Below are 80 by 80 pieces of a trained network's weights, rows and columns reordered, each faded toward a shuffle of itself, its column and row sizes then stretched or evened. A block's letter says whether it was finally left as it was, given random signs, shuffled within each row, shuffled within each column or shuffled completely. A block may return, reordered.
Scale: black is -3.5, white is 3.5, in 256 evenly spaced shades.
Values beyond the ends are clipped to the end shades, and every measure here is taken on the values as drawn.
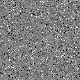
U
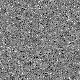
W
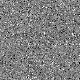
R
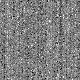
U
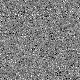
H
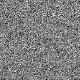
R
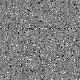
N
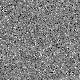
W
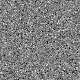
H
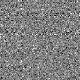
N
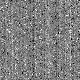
U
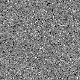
H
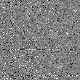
R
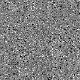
N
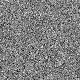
W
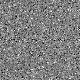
H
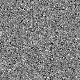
H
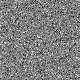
W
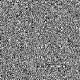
N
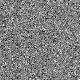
U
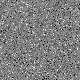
W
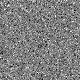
W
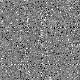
R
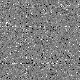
R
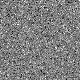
W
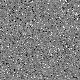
W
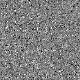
R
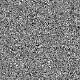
R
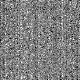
N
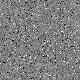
W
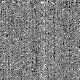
N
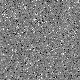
W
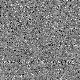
H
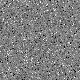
W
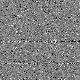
H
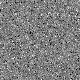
W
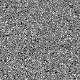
R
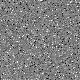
W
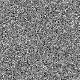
U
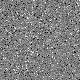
W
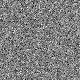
W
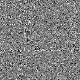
R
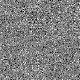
N
